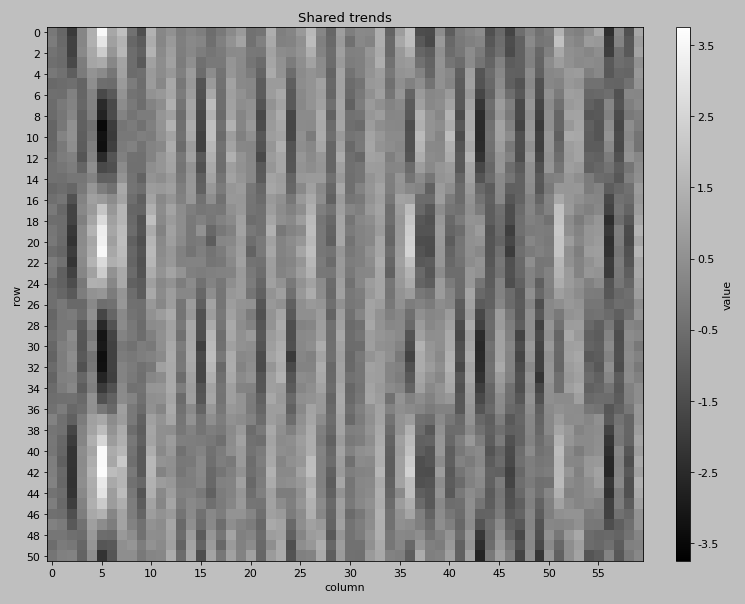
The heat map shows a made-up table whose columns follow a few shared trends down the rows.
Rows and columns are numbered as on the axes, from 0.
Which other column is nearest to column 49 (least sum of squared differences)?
47
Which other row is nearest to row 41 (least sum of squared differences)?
0
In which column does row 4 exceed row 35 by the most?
5
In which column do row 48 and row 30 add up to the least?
43
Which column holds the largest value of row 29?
16
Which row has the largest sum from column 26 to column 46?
10
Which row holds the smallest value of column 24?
31
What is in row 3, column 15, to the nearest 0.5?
-0.5
